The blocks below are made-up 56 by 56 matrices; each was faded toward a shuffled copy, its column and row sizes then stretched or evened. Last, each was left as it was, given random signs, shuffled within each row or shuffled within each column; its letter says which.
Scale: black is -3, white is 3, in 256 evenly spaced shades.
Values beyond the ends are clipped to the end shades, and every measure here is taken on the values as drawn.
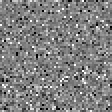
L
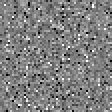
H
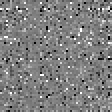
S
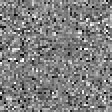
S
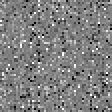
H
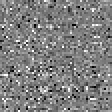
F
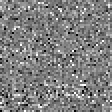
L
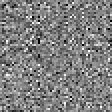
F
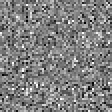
S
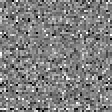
F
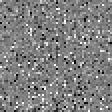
H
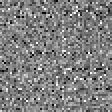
L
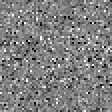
L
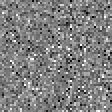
H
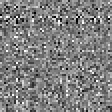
F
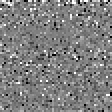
L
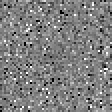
H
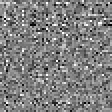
F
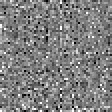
F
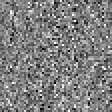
H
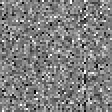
H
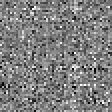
S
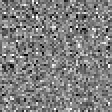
F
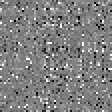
F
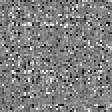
F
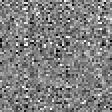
F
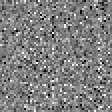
H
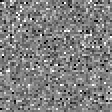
L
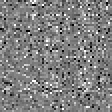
F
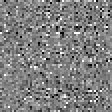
F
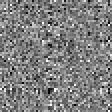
F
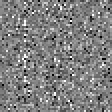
H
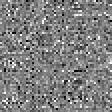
F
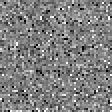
L
